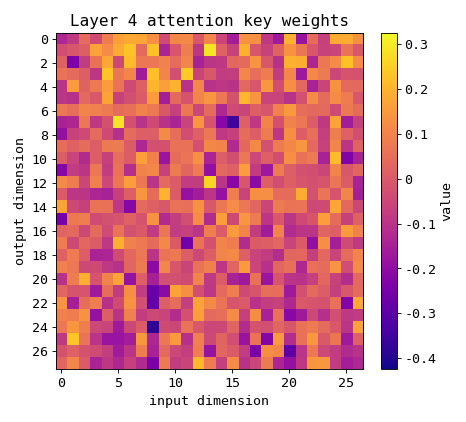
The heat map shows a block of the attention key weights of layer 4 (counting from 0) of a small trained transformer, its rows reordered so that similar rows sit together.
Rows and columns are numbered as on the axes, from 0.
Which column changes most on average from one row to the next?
13
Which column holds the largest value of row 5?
16
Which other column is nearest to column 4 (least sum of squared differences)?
11
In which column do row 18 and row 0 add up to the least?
19
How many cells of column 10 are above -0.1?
26
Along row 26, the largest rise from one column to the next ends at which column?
18
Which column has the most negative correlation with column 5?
15
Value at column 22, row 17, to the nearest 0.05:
-0.2
